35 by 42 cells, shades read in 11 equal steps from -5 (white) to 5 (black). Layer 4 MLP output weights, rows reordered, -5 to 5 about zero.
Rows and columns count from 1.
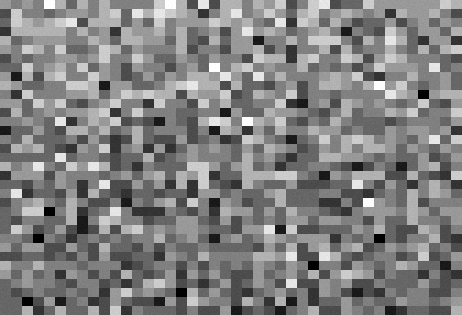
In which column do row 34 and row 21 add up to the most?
3
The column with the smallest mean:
10
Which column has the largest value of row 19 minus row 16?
33
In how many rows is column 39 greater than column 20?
14
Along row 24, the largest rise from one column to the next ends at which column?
5
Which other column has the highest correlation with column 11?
21
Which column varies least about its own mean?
38
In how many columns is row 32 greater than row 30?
18
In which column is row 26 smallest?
25
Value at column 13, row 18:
1
